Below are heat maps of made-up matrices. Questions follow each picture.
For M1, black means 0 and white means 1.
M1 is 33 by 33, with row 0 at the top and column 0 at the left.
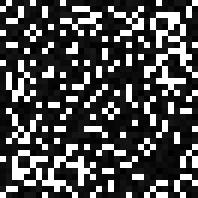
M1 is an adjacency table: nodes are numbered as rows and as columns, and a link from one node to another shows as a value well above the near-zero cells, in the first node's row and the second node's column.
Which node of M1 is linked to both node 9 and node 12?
node 27
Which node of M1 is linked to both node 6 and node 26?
node 5
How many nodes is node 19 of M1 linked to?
6
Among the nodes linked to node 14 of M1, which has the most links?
node 3
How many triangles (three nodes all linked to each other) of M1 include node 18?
5
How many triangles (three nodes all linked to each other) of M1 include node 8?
7
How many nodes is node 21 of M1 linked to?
10
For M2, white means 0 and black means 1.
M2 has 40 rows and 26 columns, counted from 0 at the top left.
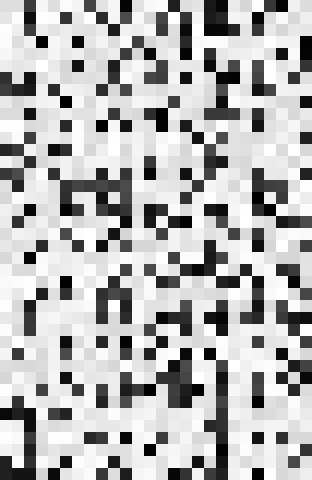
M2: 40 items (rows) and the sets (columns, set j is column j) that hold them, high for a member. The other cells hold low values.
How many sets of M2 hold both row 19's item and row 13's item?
0
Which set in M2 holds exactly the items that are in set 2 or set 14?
18
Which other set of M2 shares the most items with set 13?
21
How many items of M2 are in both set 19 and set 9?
6
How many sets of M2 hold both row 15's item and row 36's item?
5
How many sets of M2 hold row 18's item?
9
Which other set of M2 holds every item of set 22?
10
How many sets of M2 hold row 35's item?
3
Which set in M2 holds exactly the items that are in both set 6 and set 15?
11
